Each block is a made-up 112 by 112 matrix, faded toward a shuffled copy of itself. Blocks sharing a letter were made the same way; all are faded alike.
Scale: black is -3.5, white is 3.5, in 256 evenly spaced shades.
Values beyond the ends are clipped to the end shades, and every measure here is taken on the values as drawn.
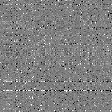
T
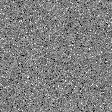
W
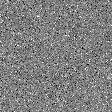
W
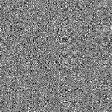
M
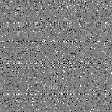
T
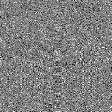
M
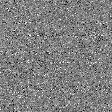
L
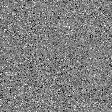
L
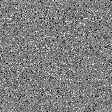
L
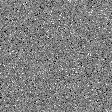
W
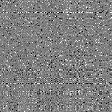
T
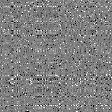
T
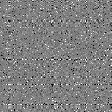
T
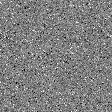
W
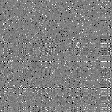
T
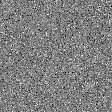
W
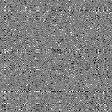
T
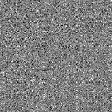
M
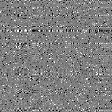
T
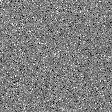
W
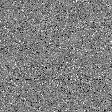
L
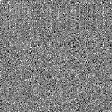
M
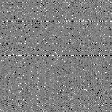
T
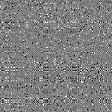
T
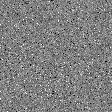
W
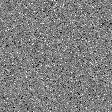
W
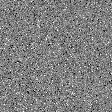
W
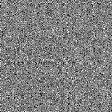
M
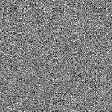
M
